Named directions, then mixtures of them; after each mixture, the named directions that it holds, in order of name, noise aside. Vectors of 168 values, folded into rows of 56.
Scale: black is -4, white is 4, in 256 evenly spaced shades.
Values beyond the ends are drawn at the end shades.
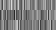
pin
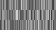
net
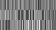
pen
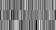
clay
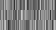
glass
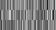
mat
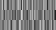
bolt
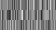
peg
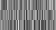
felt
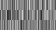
peg, pin.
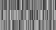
bolt, pin.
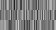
clay, felt, glass.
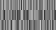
bolt.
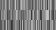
mat, net, peg.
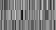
bolt, glass, peg.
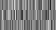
peg, pin.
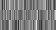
clay, pin.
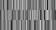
bolt, mat, net.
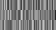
bolt, glass, pen.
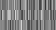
peg.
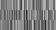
bolt, felt, pin.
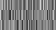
bolt, mat.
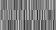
felt.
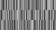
felt, net.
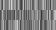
pin.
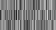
felt, glass, pin.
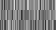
glass.
